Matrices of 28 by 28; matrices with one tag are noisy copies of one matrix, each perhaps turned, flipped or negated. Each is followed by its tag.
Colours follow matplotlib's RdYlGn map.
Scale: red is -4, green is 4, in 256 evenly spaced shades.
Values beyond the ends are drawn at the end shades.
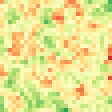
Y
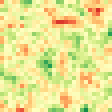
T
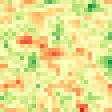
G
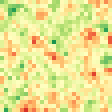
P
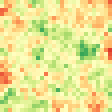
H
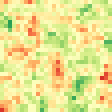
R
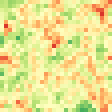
P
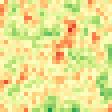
G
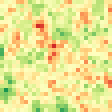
G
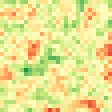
G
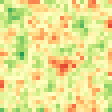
T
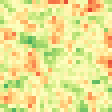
G
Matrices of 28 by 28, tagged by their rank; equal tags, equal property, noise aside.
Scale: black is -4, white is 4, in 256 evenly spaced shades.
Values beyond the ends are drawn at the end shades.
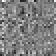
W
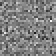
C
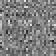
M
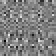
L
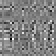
L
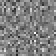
W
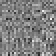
W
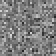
C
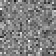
C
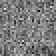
C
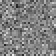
C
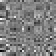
L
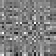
L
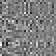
W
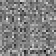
M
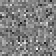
M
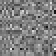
W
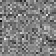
C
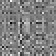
L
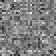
M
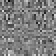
W
